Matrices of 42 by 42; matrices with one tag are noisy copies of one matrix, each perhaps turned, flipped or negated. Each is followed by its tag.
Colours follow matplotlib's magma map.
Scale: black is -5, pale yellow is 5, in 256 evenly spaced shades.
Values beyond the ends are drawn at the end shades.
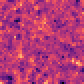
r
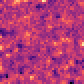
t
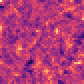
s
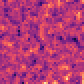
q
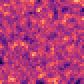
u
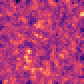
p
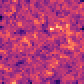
p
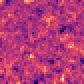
s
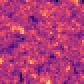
s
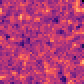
r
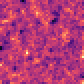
s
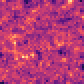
p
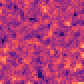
q
